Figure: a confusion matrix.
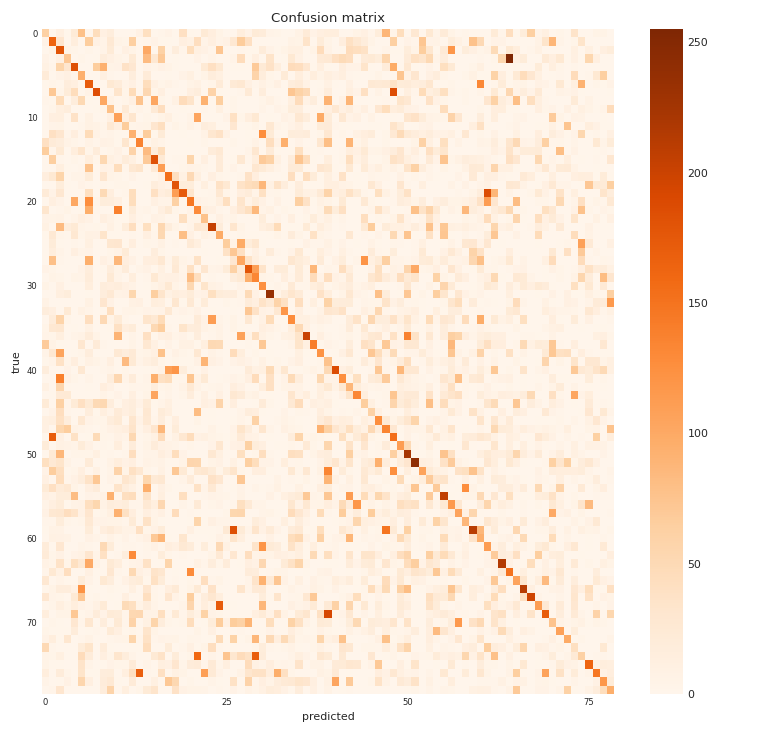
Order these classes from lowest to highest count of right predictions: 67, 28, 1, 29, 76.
29, 76, 1, 28, 67
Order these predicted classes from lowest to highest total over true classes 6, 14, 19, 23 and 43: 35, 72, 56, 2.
72, 56, 35, 2
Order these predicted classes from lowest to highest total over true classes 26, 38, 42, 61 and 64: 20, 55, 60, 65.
65, 55, 60, 20
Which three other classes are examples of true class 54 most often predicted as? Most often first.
58, 14, 51
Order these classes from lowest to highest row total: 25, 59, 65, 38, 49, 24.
25, 49, 24, 65, 38, 59
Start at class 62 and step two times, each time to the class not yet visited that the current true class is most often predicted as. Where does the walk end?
30
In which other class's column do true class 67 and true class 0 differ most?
47
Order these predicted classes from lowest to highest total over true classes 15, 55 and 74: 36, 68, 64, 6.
6, 68, 64, 36
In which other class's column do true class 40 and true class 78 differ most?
17
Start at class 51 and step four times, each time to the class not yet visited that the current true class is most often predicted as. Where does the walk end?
37
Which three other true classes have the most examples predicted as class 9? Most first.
55, 78, 33
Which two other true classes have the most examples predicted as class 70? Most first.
57, 1
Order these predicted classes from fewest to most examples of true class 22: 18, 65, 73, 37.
18, 37, 73, 65
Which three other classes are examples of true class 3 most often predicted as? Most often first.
64, 14, 16
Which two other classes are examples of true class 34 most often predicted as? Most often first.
23, 60
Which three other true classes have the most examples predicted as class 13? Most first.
76, 8, 69
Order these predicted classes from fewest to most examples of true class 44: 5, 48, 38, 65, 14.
38, 14, 5, 48, 65
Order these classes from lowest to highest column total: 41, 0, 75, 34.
0, 75, 41, 34
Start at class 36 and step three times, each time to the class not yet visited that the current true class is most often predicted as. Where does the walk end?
56
